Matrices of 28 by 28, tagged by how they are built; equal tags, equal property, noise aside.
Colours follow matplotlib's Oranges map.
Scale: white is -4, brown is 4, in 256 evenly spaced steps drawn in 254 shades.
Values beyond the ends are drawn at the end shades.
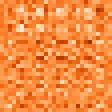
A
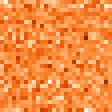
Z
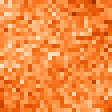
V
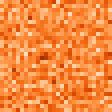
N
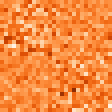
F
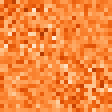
F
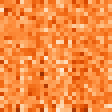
A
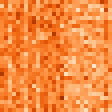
N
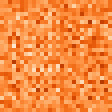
N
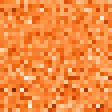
Z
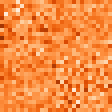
F
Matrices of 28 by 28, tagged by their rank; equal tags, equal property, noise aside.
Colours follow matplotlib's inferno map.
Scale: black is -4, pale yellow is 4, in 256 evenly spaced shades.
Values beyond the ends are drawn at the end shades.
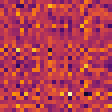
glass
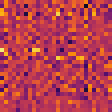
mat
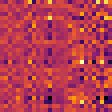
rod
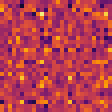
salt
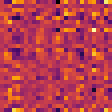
glass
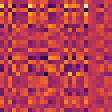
rod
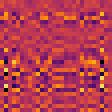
rod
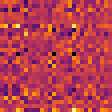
salt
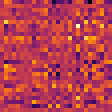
salt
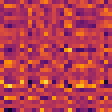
rod
